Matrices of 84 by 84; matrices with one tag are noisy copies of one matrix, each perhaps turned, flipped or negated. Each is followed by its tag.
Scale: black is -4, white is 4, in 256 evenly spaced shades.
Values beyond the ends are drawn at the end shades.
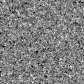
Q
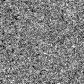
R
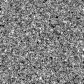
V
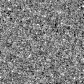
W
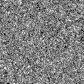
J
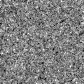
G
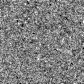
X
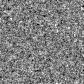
W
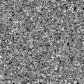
W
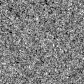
R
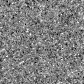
G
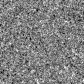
R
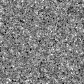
G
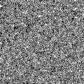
W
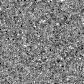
X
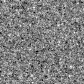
Q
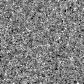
W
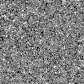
J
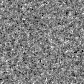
Q
